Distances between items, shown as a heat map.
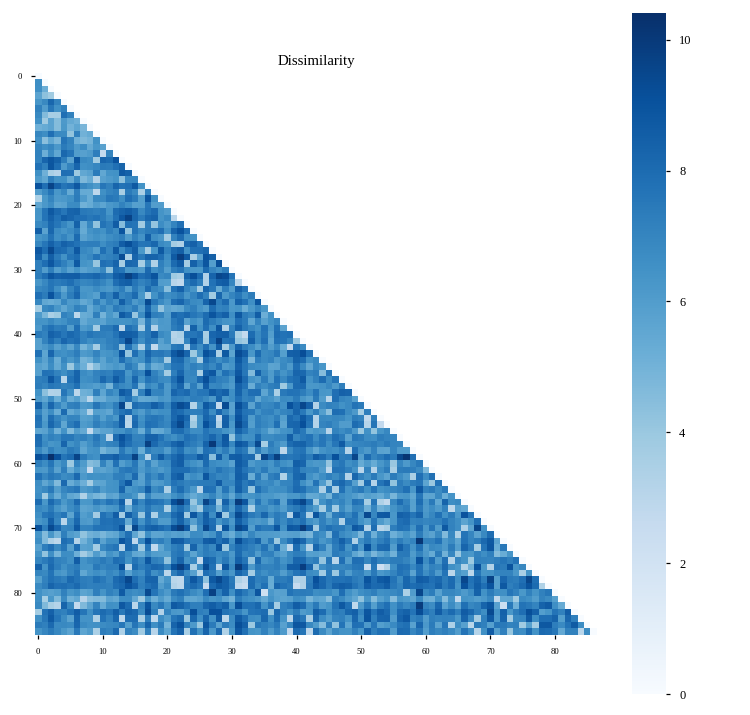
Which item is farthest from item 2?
59
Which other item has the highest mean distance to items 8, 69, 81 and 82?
31
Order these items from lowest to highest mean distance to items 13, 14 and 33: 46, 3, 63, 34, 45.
46, 45, 34, 3, 63
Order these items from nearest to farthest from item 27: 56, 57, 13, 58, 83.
13, 58, 56, 83, 57
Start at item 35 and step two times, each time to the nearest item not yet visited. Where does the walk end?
57
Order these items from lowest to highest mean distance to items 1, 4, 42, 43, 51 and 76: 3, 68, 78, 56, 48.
3, 48, 56, 68, 78
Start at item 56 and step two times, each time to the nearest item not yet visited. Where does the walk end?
30
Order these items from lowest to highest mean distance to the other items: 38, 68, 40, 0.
38, 0, 68, 40
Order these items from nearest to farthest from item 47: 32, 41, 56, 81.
81, 56, 32, 41
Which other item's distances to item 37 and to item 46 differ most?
6
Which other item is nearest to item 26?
79
